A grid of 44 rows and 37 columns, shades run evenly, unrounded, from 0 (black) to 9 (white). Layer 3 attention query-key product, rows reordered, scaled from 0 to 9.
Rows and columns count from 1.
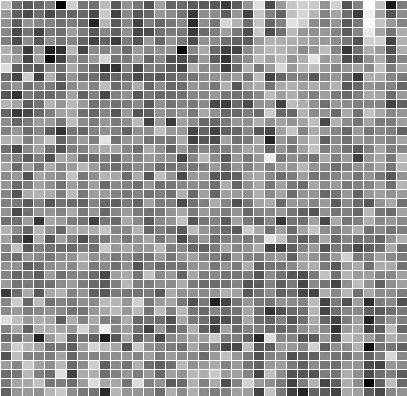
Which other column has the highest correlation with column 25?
19
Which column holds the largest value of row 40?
36
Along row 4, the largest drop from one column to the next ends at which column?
25
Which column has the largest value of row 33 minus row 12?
21
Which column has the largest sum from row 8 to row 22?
7
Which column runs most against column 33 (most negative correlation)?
24
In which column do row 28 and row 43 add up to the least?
34
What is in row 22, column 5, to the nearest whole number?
6
